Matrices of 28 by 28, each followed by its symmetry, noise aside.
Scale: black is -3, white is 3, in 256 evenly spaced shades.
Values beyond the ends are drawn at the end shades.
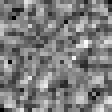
symmetric.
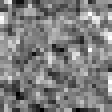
antisymmetric.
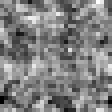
antisymmetric.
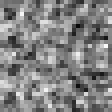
mirrored top to bottom.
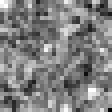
symmetric.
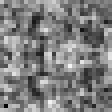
mirrored top to bottom.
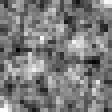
same after a half turn.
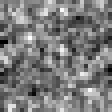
same after a half turn.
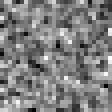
antisymmetric.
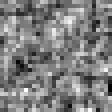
antisymmetric.
